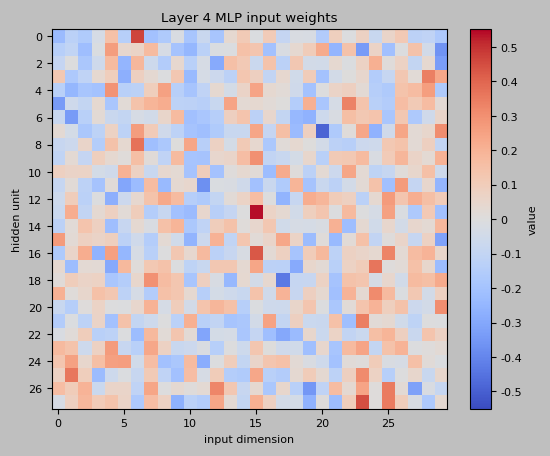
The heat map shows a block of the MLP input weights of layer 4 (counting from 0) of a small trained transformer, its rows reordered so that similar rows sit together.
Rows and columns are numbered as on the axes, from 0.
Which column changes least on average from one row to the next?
14
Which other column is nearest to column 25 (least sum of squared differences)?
2
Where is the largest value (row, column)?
13, 15
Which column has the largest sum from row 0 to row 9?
6
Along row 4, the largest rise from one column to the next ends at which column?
4
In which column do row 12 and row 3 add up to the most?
28
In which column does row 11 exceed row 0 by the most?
7
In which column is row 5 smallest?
0
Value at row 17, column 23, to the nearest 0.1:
0.1
